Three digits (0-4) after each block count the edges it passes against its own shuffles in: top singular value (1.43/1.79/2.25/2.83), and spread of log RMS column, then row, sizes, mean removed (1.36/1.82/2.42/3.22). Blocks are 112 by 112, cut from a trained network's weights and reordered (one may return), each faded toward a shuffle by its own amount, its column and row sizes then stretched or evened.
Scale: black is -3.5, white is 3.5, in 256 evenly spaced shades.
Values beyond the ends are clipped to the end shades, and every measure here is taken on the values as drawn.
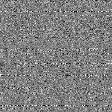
1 0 4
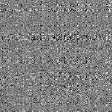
2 3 4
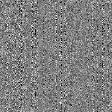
1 4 0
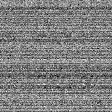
4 1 2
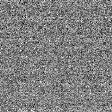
0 2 1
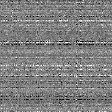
4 3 4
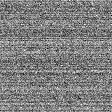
3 0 0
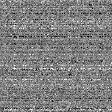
3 2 4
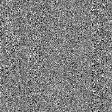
0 3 0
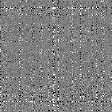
1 4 4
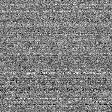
2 0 3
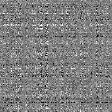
2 4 3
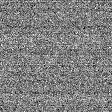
1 0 1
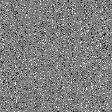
0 3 0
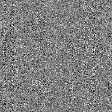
0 3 2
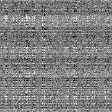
4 4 2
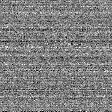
3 0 3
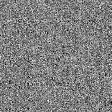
1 1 1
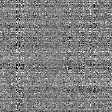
3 4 2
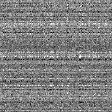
4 3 3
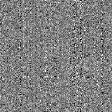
1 3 1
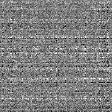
3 3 3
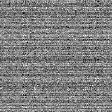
4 3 1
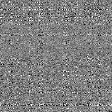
0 3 4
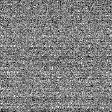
2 3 0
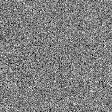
1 0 2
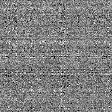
2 3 2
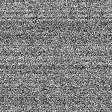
2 0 0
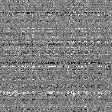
3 3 4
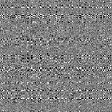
4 3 4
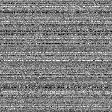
4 0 4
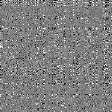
3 4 3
